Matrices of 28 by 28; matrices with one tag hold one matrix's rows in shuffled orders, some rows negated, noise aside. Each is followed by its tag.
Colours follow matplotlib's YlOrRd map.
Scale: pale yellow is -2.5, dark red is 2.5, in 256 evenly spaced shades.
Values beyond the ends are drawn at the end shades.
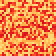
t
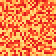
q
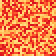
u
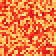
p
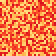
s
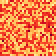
p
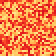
u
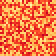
q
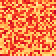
p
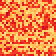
t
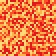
s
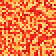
q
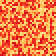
s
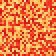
q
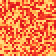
q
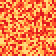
p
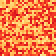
t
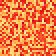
s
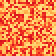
p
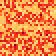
t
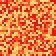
u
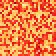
u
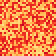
s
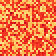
s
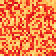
q
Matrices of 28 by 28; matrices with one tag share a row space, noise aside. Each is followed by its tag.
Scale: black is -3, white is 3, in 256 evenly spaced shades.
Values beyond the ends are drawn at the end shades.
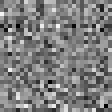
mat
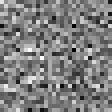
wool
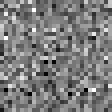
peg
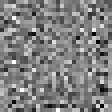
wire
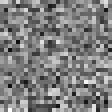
mat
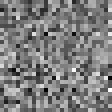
wool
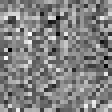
mat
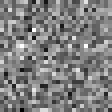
peg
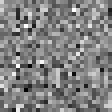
wool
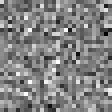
mat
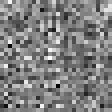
mat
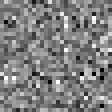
wire
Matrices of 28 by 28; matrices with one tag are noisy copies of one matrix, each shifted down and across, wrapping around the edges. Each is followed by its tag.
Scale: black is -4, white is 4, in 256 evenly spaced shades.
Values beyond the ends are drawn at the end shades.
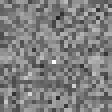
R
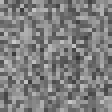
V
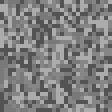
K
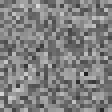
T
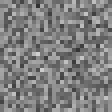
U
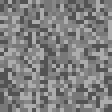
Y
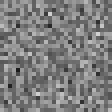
U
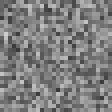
V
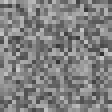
T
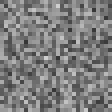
V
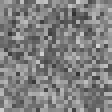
K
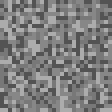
V
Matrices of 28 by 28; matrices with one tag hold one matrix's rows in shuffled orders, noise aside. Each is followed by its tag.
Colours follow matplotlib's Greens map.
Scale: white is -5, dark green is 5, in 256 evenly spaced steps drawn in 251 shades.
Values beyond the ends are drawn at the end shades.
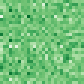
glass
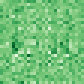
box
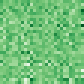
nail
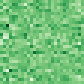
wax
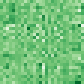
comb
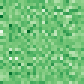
glass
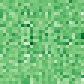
nail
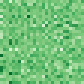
glass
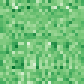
box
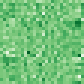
comb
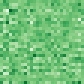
wax
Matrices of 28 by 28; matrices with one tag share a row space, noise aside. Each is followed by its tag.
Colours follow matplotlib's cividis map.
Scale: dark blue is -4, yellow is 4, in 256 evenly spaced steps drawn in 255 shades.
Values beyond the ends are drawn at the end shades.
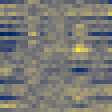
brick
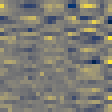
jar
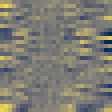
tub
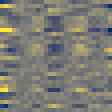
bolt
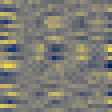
bolt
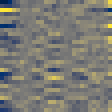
bolt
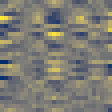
bolt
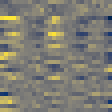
bolt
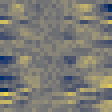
tub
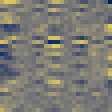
bolt
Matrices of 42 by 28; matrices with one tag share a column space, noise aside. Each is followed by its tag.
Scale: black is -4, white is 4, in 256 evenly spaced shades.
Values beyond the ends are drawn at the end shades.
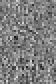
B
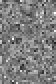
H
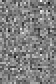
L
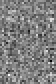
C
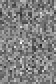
H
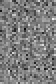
L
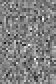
C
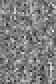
B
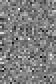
L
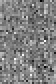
B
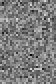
L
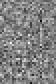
C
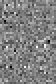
H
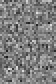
H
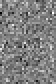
H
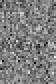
H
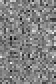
L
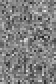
B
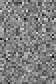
L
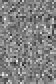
C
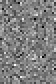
L
